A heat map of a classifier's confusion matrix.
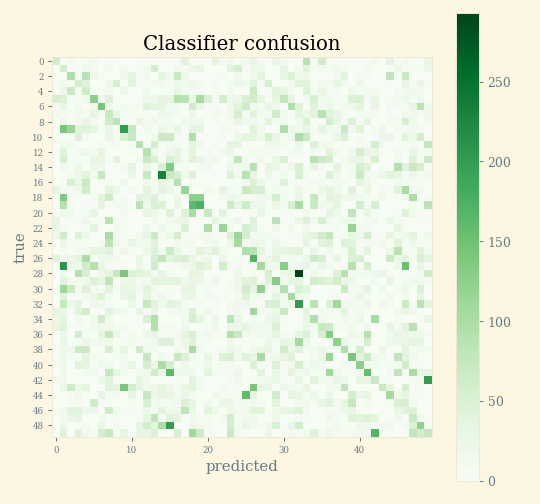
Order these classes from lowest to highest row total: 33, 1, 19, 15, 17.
1, 33, 17, 15, 19
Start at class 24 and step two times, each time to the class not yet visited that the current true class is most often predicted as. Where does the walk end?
35
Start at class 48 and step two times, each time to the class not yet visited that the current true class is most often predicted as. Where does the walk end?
14
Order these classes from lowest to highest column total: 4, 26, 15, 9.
9, 4, 15, 26
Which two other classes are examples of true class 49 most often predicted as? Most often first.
42, 18
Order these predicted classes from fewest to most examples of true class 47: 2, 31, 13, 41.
31, 2, 41, 13
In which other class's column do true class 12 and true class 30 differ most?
27
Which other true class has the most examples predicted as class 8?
28
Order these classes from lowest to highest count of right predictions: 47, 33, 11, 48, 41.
33, 47, 11, 48, 41
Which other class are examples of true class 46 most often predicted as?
17
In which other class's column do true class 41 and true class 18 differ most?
15
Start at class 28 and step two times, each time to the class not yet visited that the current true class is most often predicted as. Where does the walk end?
37
